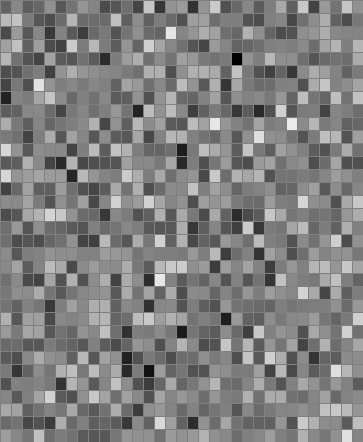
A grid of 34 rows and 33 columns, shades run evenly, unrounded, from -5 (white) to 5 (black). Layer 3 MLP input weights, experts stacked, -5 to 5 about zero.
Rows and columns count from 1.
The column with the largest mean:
22
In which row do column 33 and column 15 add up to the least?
33
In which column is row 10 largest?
10
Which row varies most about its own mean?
29
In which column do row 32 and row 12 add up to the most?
17
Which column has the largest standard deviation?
14
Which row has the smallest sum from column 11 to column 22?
16
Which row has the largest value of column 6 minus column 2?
4
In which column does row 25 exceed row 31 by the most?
5
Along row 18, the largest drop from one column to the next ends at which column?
23
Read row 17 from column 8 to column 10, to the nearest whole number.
1 1 3
